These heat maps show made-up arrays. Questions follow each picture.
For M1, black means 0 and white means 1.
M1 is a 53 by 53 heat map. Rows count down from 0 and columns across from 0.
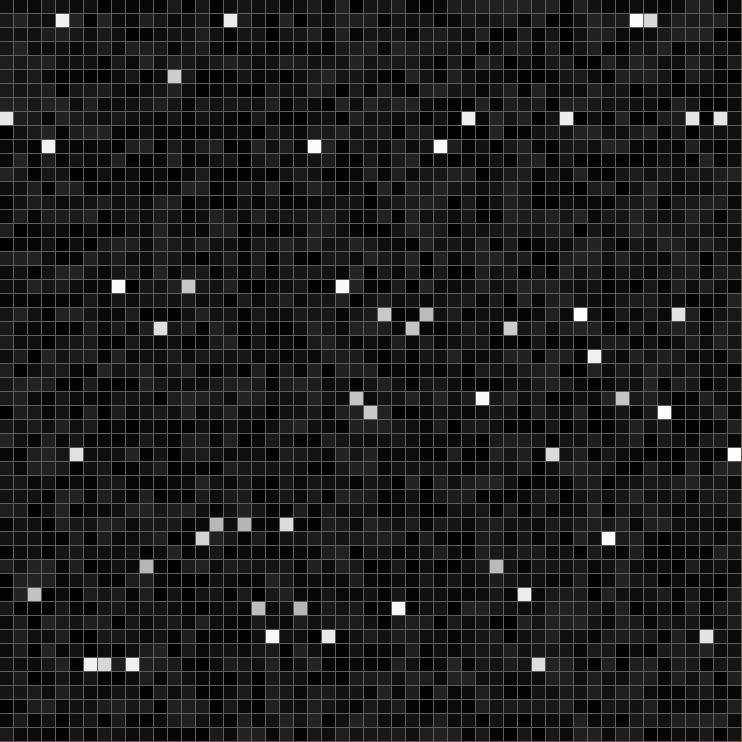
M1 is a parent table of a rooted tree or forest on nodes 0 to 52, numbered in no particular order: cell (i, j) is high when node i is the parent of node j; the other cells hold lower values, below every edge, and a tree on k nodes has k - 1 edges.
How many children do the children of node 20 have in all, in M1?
5
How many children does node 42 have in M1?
2
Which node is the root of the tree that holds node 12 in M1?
32
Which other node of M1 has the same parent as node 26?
47
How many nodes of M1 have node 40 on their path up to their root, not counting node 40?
9
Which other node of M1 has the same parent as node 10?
35
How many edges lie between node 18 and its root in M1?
7
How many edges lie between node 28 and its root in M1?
7
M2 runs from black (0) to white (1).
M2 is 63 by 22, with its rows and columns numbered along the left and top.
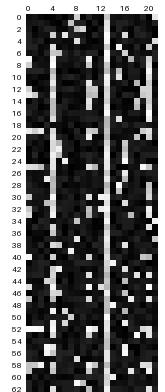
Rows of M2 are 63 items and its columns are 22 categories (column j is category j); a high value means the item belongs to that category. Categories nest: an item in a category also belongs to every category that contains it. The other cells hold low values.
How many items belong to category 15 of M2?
6
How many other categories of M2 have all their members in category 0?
6
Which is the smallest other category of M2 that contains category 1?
11
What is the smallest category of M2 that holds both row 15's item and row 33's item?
10
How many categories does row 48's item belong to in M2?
2
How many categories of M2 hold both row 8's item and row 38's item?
2
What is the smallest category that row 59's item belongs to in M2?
17
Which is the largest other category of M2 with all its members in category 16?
5
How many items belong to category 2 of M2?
4
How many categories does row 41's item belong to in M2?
2
